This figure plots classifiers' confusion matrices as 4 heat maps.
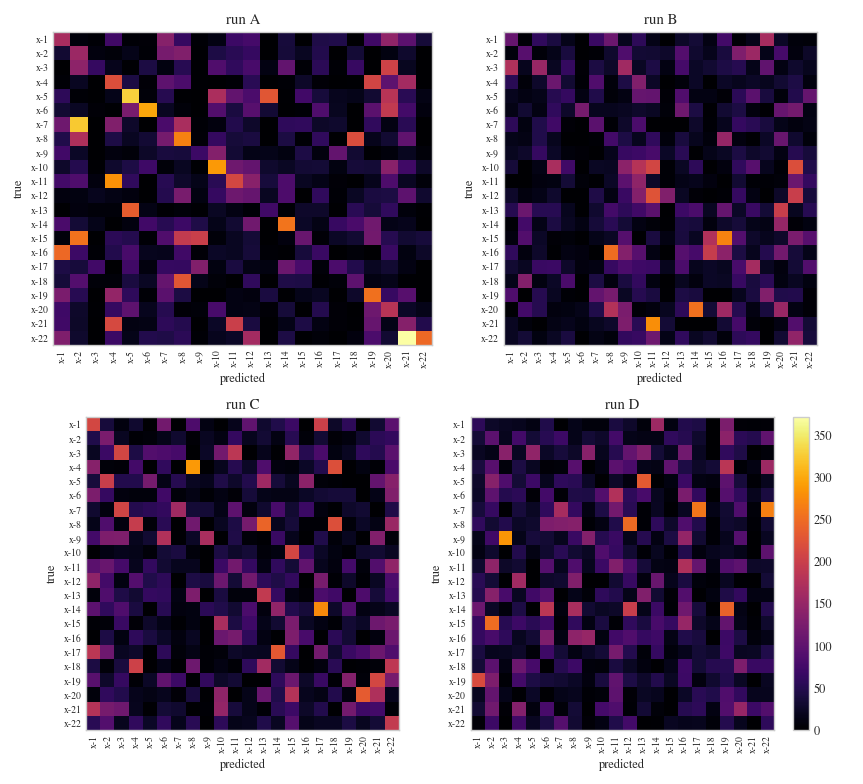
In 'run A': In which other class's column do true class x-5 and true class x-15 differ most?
x-2
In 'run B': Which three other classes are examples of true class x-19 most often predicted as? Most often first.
x-8, x-7, x-1
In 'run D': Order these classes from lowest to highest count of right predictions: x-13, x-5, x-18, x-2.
x-18, x-5, x-2, x-13
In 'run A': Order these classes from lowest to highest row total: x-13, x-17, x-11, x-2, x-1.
x-13, x-2, x-17, x-1, x-11
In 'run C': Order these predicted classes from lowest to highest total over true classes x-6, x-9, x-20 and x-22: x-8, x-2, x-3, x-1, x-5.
x-5, x-8, x-3, x-1, x-2
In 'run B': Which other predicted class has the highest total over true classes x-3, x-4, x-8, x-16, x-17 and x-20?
x-9
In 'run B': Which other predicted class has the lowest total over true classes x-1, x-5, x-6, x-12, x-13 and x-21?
x-15
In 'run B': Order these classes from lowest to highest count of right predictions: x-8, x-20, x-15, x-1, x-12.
x-8, x-1, x-12, x-20, x-15
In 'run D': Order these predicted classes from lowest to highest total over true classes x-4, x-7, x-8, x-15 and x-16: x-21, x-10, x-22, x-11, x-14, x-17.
x-21, x-10, x-14, x-11, x-17, x-22
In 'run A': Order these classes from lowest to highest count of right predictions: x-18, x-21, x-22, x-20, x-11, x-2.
x-18, x-21, x-2, x-20, x-11, x-22
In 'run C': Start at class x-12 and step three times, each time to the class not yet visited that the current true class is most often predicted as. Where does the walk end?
x-14
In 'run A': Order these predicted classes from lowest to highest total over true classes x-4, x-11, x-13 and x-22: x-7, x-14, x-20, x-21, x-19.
x-14, x-7, x-20, x-19, x-21
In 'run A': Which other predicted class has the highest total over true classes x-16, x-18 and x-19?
x-1
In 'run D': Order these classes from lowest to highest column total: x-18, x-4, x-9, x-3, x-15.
x-18, x-15, x-9, x-3, x-4
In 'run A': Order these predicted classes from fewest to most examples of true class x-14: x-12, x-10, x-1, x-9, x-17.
x-10, x-9, x-17, x-1, x-12
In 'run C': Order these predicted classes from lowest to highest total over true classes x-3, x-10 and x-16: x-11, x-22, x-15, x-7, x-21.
x-21, x-7, x-22, x-11, x-15
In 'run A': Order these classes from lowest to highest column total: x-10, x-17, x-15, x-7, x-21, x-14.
x-17, x-15, x-14, x-10, x-7, x-21
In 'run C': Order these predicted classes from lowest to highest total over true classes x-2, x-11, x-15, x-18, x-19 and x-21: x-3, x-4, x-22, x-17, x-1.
x-17, x-4, x-3, x-1, x-22
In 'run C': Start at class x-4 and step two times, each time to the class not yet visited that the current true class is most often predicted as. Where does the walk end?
x-13
